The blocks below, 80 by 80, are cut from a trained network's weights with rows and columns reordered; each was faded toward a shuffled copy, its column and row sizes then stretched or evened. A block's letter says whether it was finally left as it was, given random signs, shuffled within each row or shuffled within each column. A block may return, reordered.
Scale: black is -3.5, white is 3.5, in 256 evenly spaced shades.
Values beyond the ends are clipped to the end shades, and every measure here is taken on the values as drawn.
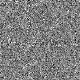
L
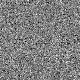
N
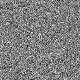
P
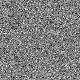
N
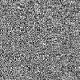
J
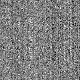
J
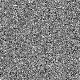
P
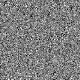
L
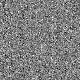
P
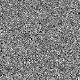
J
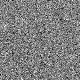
N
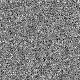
N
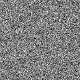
P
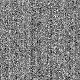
P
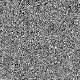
L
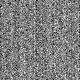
P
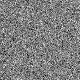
P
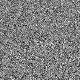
N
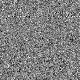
N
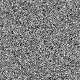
P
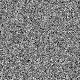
N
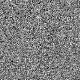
L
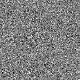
L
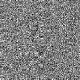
J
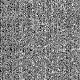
J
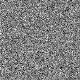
L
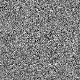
L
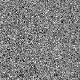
J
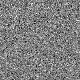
N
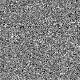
N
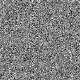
P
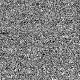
N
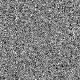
P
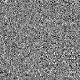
J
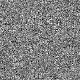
L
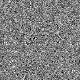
L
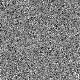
P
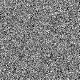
L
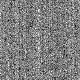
P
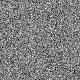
P
